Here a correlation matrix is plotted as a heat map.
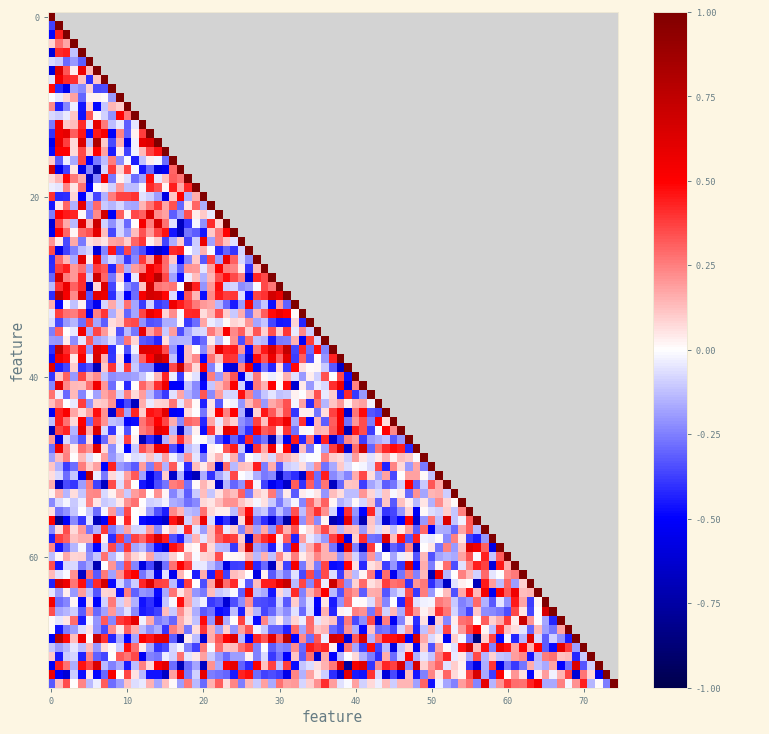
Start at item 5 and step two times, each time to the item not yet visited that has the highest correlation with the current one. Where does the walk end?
62
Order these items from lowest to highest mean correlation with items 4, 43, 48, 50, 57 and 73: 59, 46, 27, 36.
36, 59, 46, 27
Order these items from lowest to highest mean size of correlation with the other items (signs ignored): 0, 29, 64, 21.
21, 64, 0, 29
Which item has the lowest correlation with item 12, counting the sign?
47
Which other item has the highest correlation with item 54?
70
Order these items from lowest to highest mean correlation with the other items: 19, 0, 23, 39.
0, 39, 19, 23
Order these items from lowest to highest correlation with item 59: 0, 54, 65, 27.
27, 65, 54, 0
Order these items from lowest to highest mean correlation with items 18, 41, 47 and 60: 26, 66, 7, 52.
52, 26, 66, 7
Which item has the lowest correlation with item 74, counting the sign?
50
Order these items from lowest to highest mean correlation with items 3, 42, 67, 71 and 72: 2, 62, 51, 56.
56, 2, 51, 62
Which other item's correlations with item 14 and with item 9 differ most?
4
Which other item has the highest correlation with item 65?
66
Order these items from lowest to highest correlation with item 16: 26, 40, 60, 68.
40, 60, 68, 26
